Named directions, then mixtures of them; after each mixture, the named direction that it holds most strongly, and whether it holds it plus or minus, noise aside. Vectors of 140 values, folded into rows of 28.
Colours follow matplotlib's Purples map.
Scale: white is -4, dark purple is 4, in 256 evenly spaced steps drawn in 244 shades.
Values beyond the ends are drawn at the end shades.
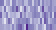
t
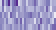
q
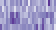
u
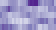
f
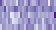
u, minus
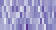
t, plus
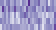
u, minus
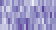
t, plus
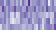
u, minus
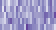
t, plus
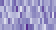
t, plus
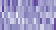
q, plus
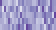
t, plus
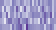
t, plus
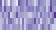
q, minus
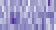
u, plus
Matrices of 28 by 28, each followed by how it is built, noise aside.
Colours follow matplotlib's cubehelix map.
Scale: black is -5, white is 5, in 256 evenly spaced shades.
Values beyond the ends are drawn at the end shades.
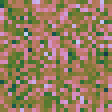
blocks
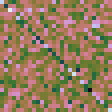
diagonal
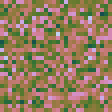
blocks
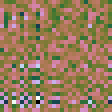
low rank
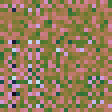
low rank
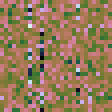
uneven columns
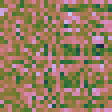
blocks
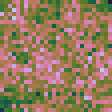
smooth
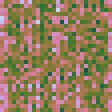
blocks
